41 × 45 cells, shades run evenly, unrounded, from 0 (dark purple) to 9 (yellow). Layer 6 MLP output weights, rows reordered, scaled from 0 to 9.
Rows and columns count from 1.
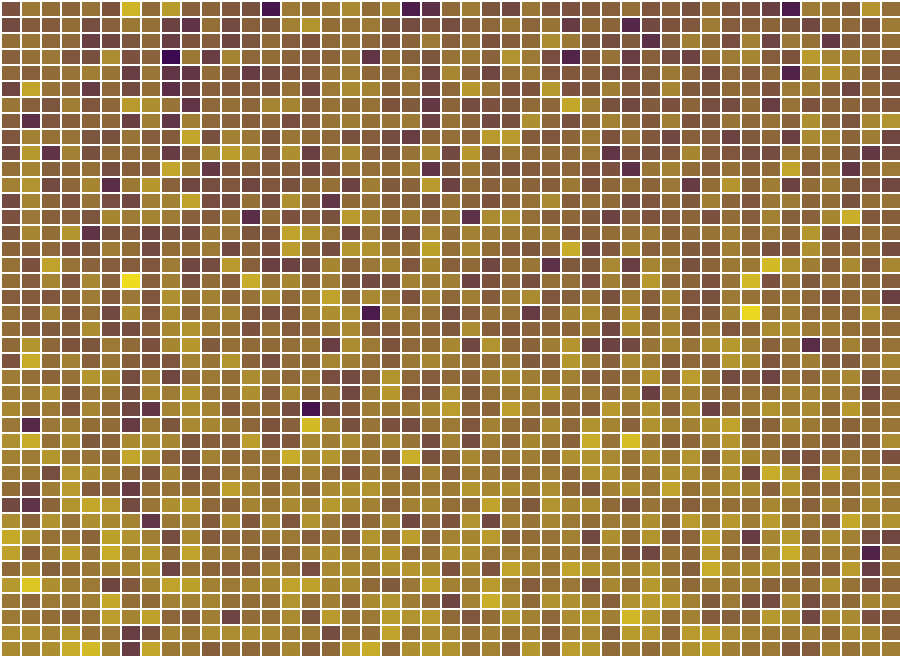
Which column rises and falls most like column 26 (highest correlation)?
43
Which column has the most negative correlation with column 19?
38
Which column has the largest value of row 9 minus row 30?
10
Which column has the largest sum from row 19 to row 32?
37
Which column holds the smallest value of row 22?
41
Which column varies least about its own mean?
27
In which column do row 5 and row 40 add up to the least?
7
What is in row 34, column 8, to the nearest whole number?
5
